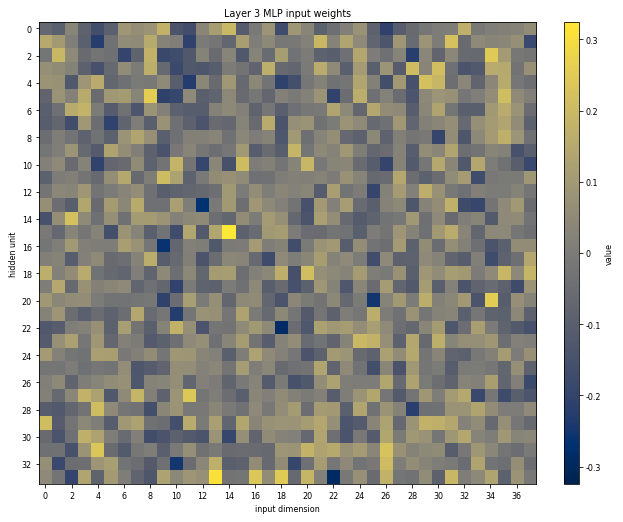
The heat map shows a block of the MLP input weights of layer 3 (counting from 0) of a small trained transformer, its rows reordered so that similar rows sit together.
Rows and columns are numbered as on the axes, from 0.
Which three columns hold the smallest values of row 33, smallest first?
22, 2, 8
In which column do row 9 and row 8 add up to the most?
19
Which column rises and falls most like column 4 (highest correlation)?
26
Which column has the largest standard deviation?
10
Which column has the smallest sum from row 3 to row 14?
12
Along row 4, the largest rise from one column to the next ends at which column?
29
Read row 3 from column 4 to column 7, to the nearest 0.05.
-0.15 -0.05 0.05 0
